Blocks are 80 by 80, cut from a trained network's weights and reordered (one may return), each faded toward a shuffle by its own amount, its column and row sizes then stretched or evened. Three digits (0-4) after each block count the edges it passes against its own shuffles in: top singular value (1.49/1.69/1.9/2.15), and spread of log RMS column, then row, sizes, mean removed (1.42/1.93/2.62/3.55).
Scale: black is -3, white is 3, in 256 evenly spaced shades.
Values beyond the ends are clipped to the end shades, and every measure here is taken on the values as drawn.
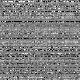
4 0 4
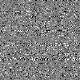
1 1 3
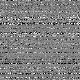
1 0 4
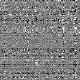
3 3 3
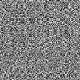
4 0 2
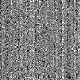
3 2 1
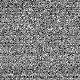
1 1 0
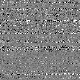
0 1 4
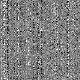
2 3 1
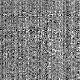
3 1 2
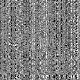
4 3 1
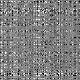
4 2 4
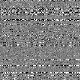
4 0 4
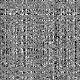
4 2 3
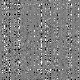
0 4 2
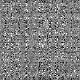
2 3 1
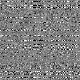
4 0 4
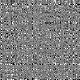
2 3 3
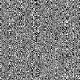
4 3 0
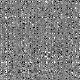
0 3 2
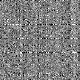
2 0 3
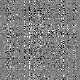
1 4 2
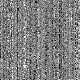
3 3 0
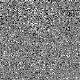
1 1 3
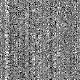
2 2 1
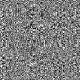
3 2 1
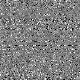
0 0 3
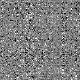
0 3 1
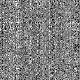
2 2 1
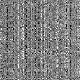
4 3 1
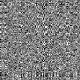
4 2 2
